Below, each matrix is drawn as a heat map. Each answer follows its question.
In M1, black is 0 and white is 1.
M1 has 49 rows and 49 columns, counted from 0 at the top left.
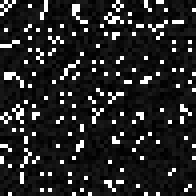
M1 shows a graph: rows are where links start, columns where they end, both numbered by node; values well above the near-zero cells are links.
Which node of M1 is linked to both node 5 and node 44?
node 21
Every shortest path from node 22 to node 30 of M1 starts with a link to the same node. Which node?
node 24
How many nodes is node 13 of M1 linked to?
3
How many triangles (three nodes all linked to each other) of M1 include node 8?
2
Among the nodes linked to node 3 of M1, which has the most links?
node 18
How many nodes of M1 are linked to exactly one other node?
2
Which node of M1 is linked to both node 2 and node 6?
node 37
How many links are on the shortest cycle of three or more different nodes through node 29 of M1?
3
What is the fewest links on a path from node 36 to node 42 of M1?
3
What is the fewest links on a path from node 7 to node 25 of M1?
2
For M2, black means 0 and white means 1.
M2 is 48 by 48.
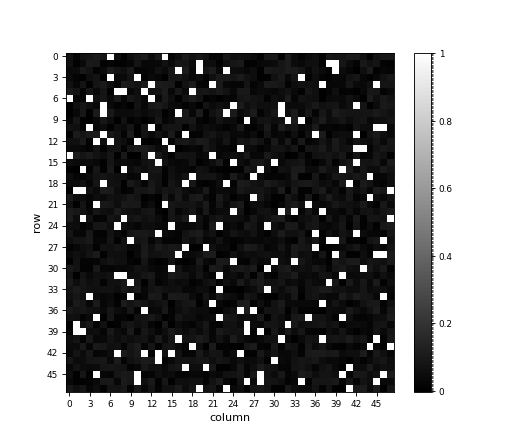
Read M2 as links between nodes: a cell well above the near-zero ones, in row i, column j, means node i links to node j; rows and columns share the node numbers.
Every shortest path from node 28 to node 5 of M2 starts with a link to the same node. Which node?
node 16
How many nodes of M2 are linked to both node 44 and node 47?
1
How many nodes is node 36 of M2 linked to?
3
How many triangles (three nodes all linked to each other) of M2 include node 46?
2
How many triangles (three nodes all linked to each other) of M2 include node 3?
0
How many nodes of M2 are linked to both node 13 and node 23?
0
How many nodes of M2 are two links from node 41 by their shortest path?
5
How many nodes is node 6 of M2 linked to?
3
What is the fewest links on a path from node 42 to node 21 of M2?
6
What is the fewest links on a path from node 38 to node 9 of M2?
2
